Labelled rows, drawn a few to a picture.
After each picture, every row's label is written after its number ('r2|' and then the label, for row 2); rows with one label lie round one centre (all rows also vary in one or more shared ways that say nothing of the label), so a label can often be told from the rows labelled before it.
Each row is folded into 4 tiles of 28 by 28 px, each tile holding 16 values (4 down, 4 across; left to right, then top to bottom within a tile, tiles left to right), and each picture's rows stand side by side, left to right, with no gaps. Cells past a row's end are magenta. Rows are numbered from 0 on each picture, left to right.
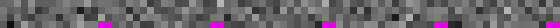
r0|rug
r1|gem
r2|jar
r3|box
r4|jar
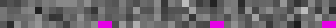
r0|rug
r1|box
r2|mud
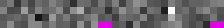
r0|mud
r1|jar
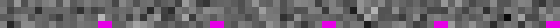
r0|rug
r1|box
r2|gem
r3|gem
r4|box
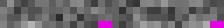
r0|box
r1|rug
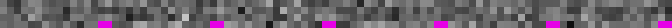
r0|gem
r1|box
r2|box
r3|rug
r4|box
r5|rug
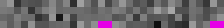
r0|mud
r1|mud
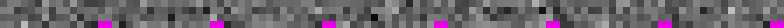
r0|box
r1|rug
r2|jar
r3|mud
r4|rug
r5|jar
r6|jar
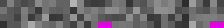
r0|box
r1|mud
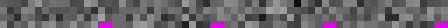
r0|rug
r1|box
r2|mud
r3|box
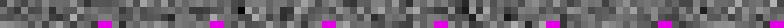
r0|box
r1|rug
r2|gem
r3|mud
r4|gem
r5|jar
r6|jar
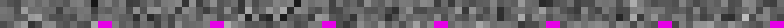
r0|gem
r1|mud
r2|mud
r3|rug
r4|box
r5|box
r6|box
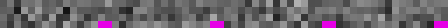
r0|gem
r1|rug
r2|box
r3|jar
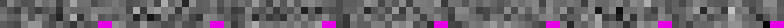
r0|box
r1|mud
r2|rug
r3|jar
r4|jar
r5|rug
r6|jar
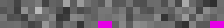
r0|gem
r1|box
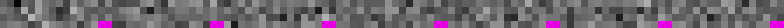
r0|gem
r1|jar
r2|rug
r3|mud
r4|gem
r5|rug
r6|mud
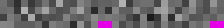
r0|mud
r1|mud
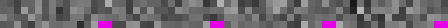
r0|gem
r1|gem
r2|mud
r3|mud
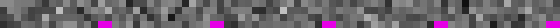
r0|jar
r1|mud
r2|jar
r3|jar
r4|mud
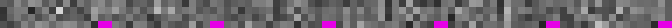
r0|jar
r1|mud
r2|box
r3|box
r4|jar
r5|jar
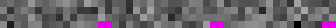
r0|rug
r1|gem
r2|box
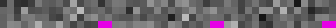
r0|box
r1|box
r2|mud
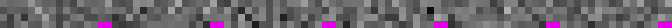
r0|gem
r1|jar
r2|gem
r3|rug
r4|jar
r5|gem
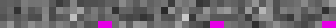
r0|box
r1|box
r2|gem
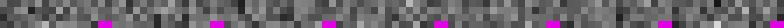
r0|jar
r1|mud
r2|gem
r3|box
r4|mud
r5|gem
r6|jar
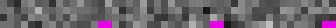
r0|gem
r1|rug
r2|jar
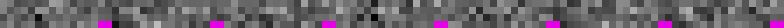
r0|mud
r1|jar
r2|mud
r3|mud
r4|mud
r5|jar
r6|jar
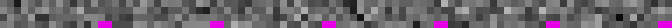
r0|mud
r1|rug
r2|box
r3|gem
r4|jar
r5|box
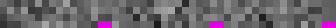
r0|jar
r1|mud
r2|mud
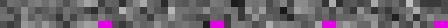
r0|rug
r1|jar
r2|gem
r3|box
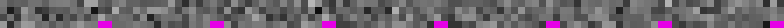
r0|rug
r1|mud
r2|rug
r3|jar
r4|jar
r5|gem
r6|jar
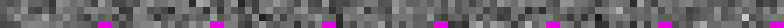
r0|jar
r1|rug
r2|mud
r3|jar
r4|rug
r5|mud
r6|box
